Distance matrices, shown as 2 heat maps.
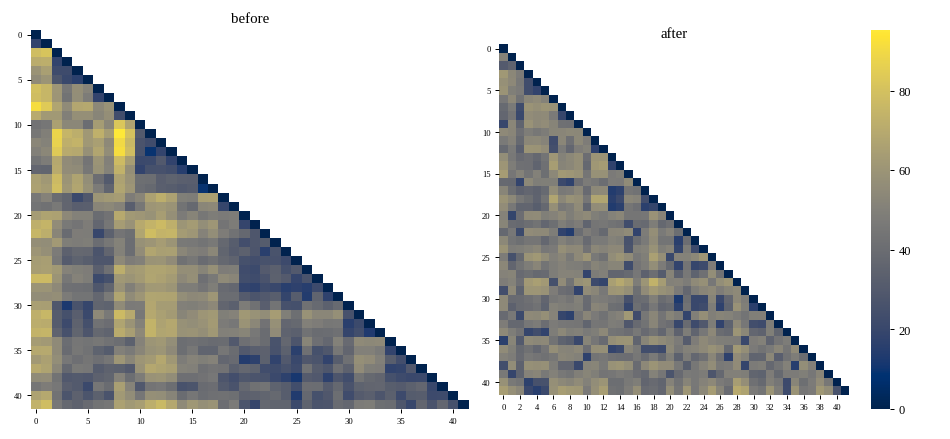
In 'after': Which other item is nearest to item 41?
4
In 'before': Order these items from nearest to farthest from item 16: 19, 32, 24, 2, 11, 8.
11, 24, 19, 32, 8, 2
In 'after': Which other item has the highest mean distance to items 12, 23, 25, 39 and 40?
18
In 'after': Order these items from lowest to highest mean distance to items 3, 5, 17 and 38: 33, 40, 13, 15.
40, 13, 33, 15
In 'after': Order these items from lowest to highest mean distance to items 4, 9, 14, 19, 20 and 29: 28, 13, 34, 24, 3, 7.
13, 34, 3, 7, 24, 28
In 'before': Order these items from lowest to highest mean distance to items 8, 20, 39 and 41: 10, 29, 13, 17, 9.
29, 9, 17, 10, 13
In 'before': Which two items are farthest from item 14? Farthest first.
8, 2
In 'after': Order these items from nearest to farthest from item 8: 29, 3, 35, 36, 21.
35, 29, 21, 36, 3
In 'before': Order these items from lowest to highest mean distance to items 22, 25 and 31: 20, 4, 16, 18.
4, 20, 18, 16
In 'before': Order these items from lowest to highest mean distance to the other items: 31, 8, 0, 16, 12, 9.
16, 31, 9, 12, 0, 8
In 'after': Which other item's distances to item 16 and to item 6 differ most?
7
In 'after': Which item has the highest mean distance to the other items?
28
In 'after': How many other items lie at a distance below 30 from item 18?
5
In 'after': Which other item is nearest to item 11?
12
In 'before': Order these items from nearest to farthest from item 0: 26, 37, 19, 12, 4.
19, 12, 4, 26, 37
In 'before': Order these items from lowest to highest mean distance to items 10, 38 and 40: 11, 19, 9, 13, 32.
19, 32, 13, 11, 9
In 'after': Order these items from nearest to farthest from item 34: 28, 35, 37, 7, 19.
19, 37, 35, 7, 28
